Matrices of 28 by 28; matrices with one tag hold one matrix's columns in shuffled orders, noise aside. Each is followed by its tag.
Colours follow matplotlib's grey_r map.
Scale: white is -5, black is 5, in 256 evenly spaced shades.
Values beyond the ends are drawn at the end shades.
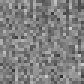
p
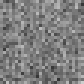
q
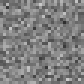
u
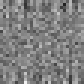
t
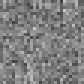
p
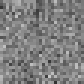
p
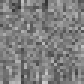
t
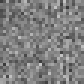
p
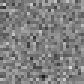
u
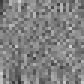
t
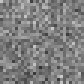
q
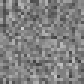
p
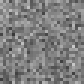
q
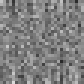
t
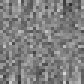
t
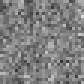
p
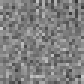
p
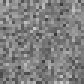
q
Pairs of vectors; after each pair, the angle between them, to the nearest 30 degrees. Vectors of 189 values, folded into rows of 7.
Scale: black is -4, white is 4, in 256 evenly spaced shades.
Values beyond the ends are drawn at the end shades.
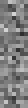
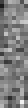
60 degrees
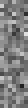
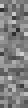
30 degrees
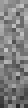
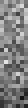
30 degrees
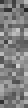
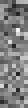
60 degrees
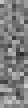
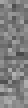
30 degrees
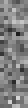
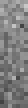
90 degrees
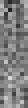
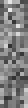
150 degrees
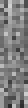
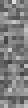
90 degrees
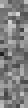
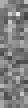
30 degrees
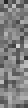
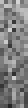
90 degrees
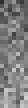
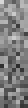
150 degrees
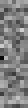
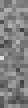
150 degrees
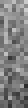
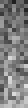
150 degrees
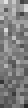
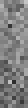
90 degrees
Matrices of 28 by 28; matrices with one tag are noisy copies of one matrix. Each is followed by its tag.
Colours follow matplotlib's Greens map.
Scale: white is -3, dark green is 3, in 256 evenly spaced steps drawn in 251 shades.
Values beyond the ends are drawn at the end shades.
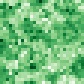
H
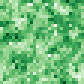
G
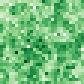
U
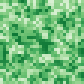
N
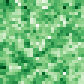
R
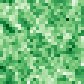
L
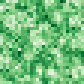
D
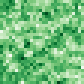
R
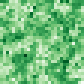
G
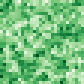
R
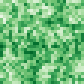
U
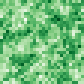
G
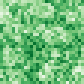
U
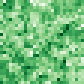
R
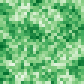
H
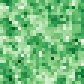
L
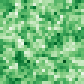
R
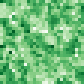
L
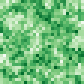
D
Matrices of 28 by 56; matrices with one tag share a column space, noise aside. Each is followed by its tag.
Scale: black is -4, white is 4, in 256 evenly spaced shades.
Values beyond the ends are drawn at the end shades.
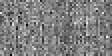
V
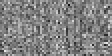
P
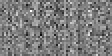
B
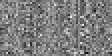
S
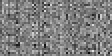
S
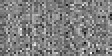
S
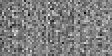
B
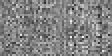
P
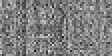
P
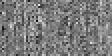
V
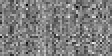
P
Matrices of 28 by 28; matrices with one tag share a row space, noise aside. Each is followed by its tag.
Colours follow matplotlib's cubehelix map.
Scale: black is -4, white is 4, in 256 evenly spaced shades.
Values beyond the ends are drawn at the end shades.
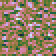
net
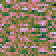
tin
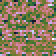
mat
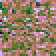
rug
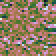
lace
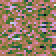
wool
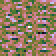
wool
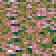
wool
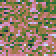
lace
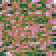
tin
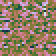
lace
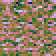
net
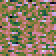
wool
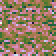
mat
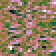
wool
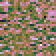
lace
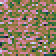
lace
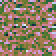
mat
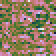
rug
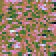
wool
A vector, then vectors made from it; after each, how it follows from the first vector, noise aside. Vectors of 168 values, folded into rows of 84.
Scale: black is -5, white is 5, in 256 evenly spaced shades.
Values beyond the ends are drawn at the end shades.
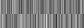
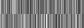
copied.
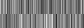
copied.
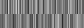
wrapped around.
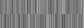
reversed, shrunk.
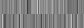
reversed, partly zeroed.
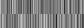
copied.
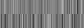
reversed, partly zeroed.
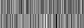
copied.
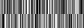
reversed, negated, scaled up.
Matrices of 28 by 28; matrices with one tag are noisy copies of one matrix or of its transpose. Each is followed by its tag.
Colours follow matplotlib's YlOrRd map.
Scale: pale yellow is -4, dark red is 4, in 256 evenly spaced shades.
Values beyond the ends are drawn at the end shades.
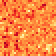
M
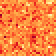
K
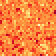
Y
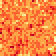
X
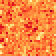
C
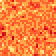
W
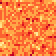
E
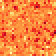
W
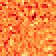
M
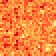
M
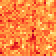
K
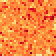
X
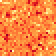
W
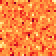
E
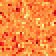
Y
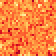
X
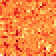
M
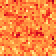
K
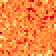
X
